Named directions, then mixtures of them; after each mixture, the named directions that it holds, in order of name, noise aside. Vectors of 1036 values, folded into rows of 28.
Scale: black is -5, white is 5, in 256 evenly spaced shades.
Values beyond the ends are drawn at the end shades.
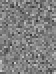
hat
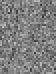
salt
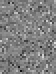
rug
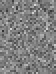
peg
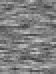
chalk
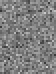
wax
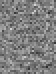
chalk, peg, rug.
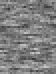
chalk.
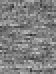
chalk, hat, salt.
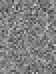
peg.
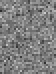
wax.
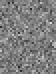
peg, rug.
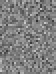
hat, salt.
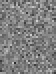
hat.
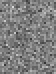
salt, wax.
